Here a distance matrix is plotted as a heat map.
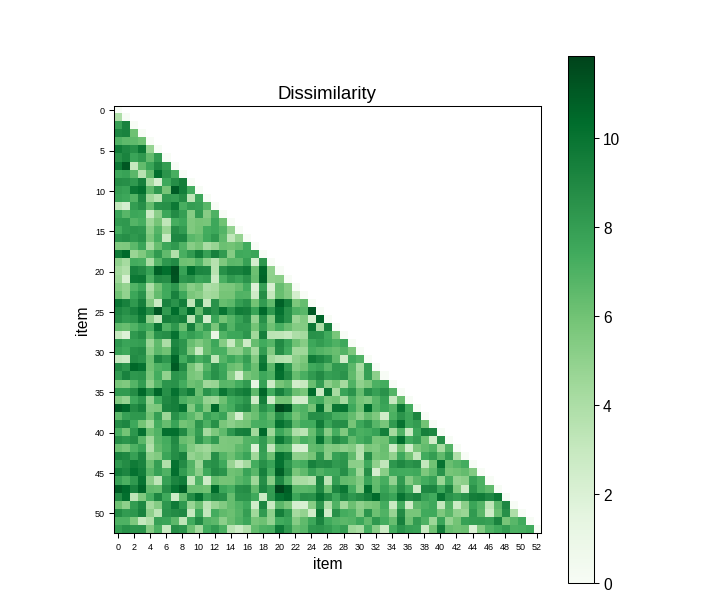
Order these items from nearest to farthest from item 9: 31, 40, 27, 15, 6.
15, 40, 6, 31, 27
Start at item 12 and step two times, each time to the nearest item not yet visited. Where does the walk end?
1
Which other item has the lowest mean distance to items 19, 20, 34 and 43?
17
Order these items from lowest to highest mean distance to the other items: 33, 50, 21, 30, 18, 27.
30, 50, 33, 27, 21, 18
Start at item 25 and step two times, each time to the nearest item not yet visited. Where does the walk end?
27
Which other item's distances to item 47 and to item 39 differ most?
41
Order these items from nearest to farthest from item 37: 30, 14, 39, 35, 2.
30, 14, 39, 2, 35
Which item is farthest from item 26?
25
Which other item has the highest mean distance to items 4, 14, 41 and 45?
20
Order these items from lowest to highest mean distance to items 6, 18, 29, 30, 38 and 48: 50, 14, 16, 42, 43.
14, 16, 42, 43, 50
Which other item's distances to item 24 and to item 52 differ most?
44
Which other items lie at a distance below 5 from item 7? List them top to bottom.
2, 18, 48
